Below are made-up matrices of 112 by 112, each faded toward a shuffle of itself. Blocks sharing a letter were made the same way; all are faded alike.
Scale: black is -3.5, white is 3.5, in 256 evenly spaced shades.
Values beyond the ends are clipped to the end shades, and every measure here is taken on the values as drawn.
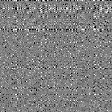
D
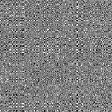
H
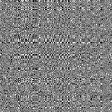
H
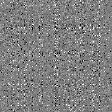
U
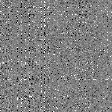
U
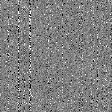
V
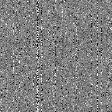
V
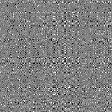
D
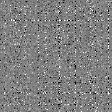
U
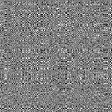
H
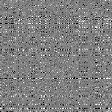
D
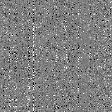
U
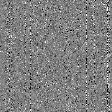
V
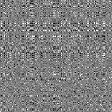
H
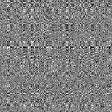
H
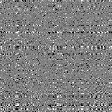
D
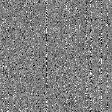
V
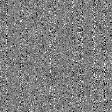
V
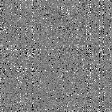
U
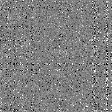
U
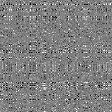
D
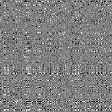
D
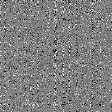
U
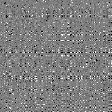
D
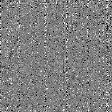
U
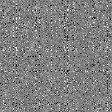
U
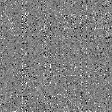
U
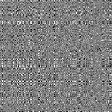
H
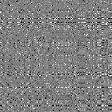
D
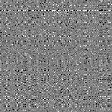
D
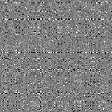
D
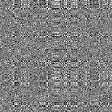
H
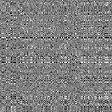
H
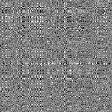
H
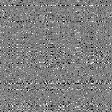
D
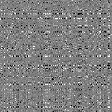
D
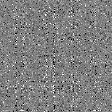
U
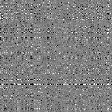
D
